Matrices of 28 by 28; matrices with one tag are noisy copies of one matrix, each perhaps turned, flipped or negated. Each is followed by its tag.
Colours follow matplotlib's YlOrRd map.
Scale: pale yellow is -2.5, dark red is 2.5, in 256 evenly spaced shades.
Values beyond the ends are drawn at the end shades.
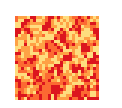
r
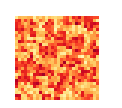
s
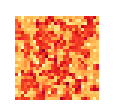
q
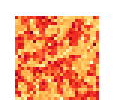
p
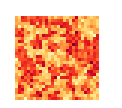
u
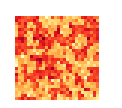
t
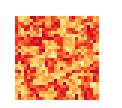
s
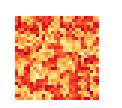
s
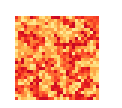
p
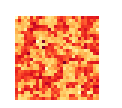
s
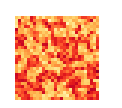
t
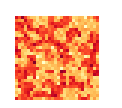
t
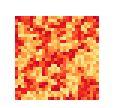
u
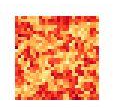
q
